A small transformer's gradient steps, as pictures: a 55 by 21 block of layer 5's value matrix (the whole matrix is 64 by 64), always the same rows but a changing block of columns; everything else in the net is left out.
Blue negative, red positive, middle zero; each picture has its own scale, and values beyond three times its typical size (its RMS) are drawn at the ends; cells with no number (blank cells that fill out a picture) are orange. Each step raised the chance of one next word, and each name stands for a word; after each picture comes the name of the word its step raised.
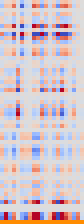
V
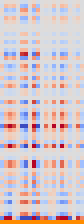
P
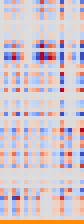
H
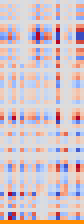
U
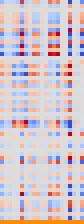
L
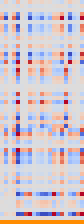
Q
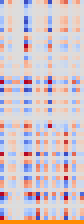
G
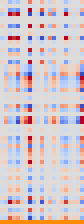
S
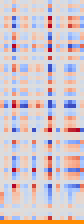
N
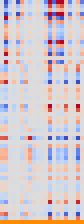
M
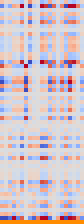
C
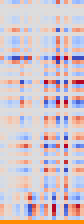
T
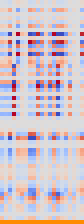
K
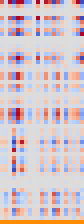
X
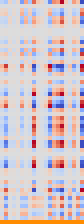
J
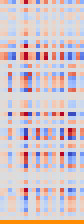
H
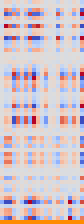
S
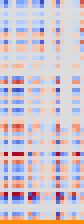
G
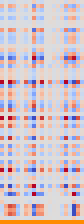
T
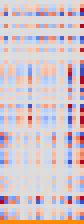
S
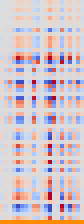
T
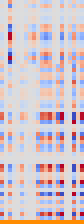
U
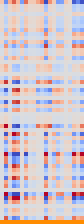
G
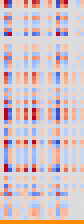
X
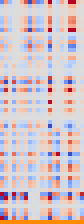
G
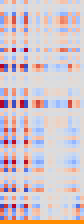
J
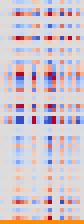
S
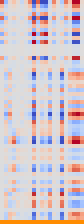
X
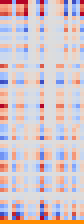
M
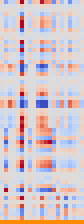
J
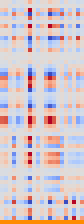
S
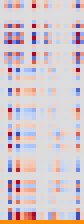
V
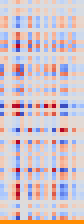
N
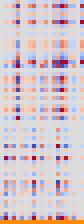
C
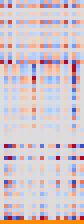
C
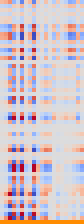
U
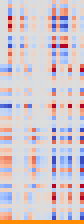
N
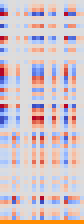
S
